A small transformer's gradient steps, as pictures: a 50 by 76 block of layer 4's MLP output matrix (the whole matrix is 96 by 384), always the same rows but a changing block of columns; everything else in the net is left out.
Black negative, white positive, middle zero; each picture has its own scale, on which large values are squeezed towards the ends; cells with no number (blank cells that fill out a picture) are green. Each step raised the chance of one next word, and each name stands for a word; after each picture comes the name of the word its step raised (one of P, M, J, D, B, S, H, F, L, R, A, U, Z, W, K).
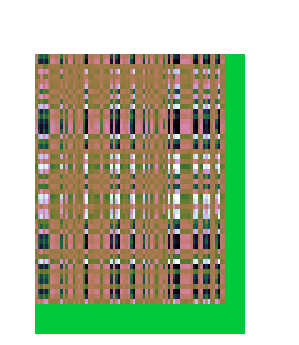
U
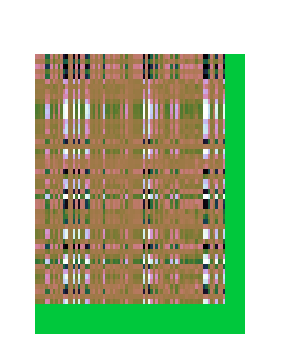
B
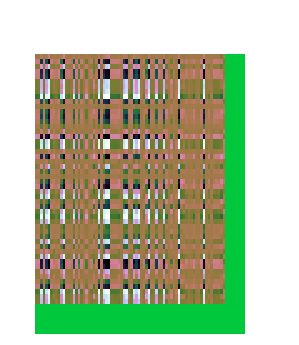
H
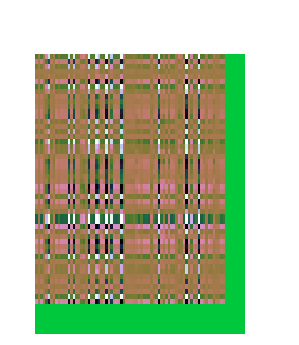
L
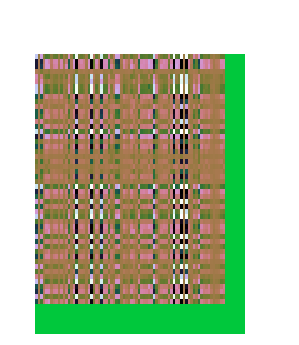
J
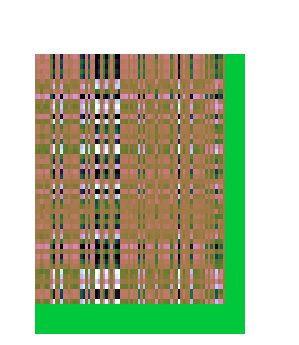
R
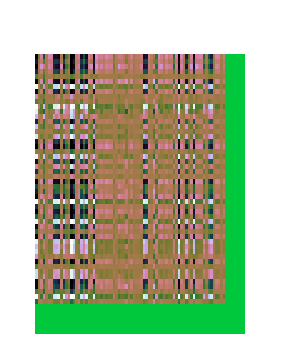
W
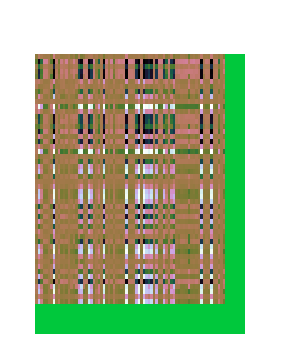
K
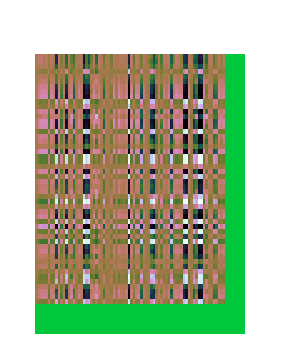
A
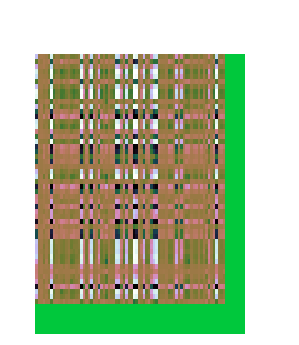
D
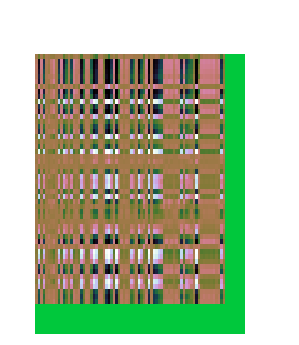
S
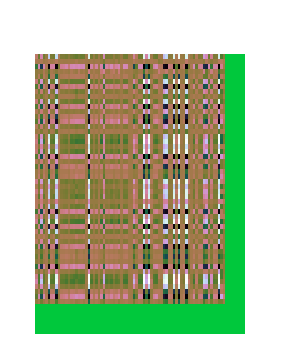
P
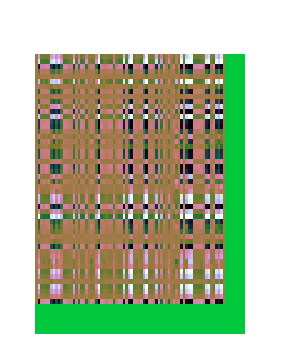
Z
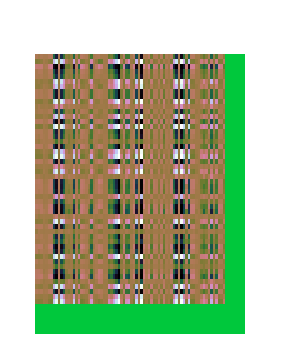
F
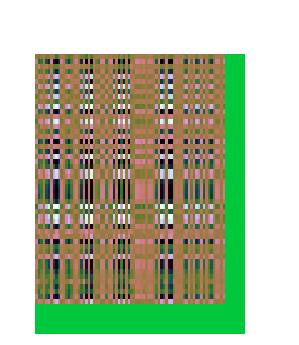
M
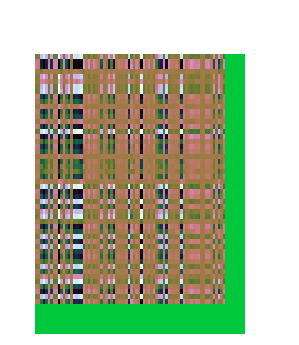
J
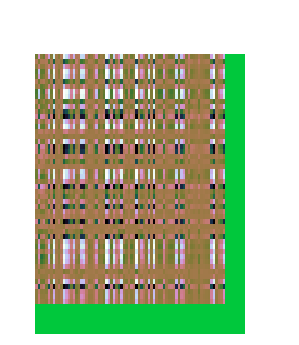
D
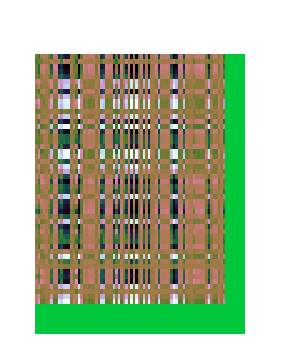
F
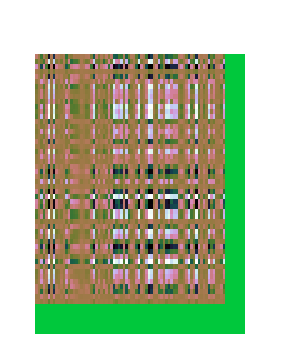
B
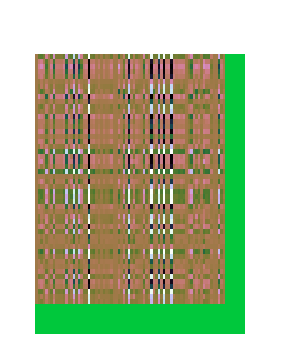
K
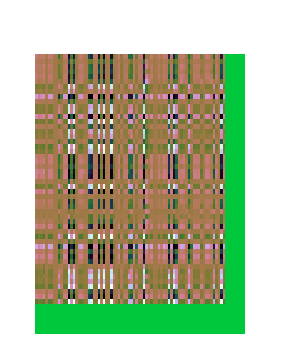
R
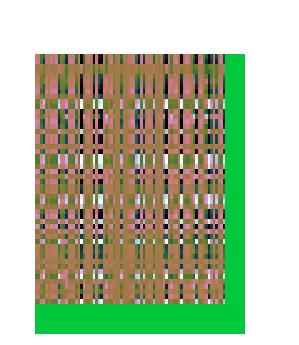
A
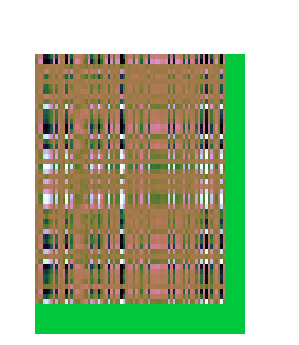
U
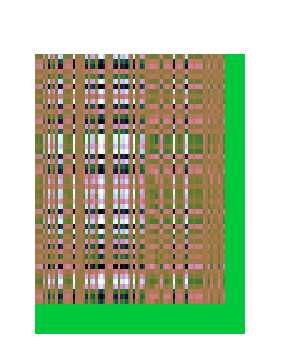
P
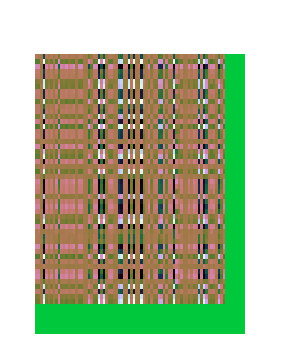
F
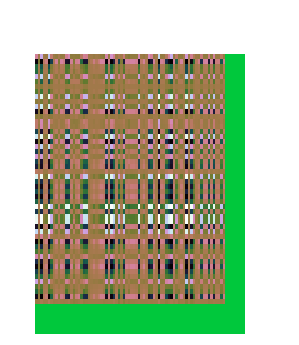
M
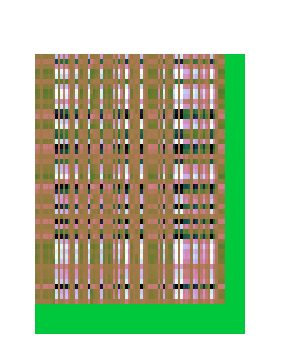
D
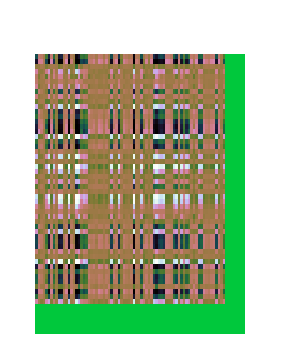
U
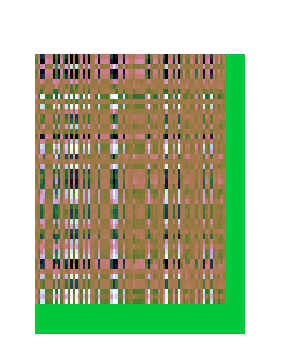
H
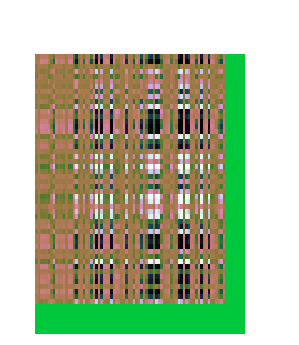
U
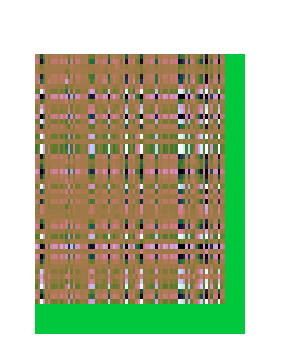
R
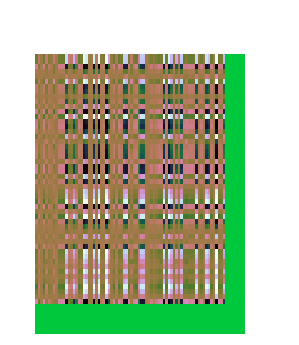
Z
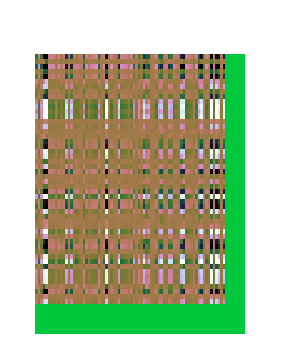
B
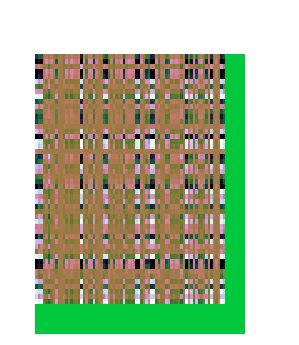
H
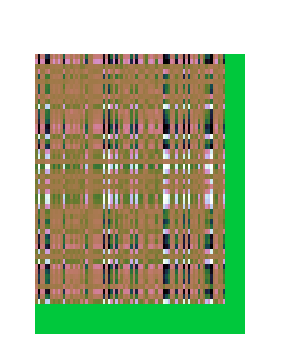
U
